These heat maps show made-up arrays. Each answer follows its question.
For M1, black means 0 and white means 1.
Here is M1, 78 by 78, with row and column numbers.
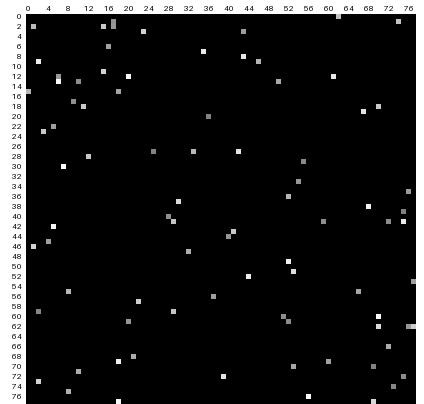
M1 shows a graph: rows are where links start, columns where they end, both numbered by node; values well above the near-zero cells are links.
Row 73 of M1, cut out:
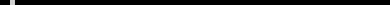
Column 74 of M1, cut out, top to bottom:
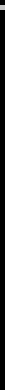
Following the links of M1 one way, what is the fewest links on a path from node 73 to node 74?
3
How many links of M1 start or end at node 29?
3
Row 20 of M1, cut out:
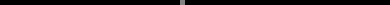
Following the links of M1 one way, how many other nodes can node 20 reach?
9
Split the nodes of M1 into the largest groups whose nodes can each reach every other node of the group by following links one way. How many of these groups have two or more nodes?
6
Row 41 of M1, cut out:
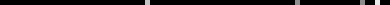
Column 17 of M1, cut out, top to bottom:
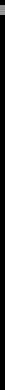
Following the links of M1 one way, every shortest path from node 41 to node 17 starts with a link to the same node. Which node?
node 59
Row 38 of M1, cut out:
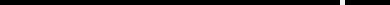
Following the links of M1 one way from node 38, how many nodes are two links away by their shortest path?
1
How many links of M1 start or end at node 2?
6
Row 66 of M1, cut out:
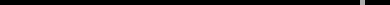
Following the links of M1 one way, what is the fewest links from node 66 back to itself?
8
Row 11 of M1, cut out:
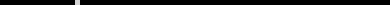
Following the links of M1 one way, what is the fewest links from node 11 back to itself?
3
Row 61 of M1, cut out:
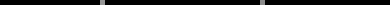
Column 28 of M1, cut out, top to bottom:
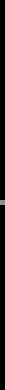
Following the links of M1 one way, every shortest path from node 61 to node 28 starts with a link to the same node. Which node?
node 52
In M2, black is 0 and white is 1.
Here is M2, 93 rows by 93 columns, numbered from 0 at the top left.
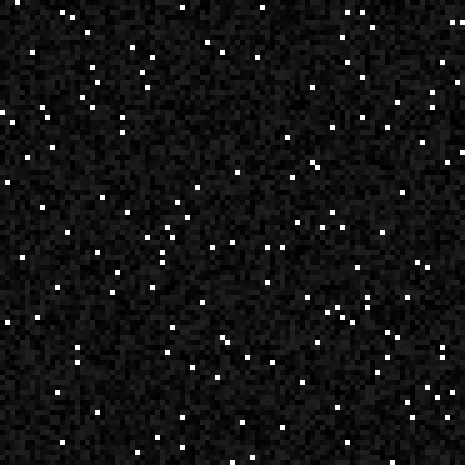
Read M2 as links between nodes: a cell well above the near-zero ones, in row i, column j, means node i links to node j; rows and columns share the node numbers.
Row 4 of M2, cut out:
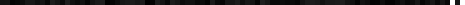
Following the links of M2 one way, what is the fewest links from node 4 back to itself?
5
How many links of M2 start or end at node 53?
4
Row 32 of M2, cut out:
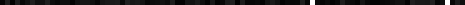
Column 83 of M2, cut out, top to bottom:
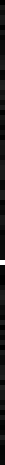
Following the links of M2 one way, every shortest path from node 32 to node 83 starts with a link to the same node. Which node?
node 89
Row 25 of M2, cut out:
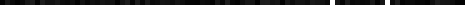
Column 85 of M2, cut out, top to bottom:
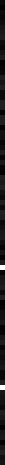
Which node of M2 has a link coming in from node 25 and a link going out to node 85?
node 77
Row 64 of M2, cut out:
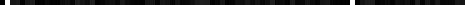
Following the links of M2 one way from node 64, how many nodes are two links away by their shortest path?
3
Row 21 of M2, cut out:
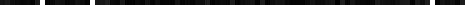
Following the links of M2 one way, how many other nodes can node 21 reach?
4
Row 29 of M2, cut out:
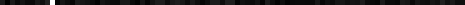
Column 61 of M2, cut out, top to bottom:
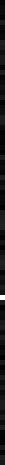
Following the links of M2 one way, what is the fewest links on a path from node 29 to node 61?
4
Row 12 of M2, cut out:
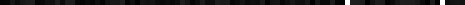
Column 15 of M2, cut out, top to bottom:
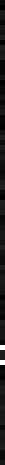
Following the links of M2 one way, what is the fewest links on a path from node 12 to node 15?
2
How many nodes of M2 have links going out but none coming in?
1
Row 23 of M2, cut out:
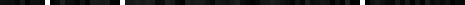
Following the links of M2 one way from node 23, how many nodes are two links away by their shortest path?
4
